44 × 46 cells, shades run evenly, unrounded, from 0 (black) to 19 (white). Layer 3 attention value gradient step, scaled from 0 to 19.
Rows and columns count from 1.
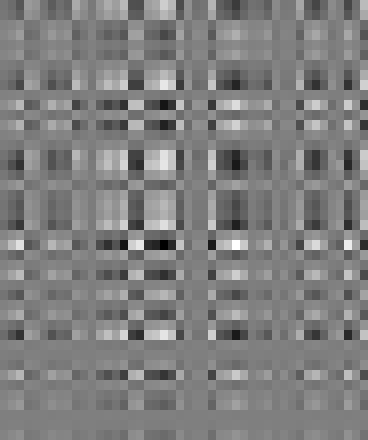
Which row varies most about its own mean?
25
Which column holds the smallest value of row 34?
30
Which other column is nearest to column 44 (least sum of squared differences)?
18
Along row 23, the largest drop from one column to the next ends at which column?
17
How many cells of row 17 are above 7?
32
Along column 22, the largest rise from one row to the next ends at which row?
26
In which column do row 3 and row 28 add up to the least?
21
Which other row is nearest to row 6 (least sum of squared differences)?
19
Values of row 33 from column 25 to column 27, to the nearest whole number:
9 9 11
